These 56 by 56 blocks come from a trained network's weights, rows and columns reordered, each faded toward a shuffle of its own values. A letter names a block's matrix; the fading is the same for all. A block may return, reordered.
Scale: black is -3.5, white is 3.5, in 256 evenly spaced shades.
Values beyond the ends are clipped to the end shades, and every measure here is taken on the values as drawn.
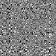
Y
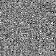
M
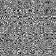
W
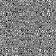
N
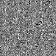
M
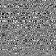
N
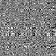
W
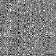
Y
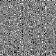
Y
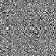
N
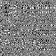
W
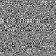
N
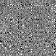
Y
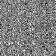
M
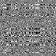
N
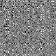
Y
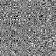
W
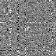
Y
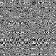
N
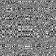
N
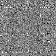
M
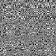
W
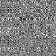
N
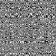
W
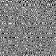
N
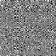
N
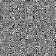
Y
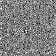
M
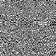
W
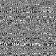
N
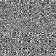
W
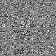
W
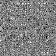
M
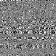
N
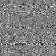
N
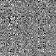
Y
